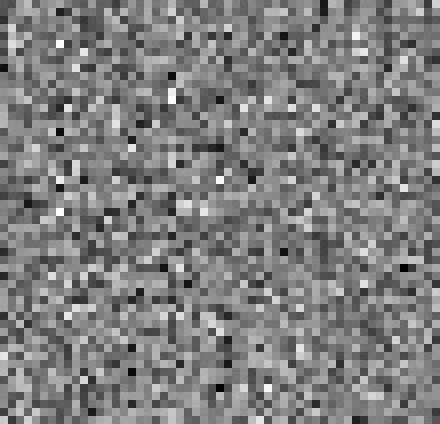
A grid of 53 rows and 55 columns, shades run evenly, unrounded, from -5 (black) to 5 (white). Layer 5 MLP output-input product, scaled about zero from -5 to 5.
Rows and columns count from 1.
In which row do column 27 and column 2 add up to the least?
19
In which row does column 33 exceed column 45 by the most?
53
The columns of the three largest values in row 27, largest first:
8, 26, 39
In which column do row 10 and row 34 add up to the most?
23
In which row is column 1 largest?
45
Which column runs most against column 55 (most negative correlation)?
18
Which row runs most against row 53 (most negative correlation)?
32
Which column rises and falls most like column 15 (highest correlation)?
9
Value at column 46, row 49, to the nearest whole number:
1
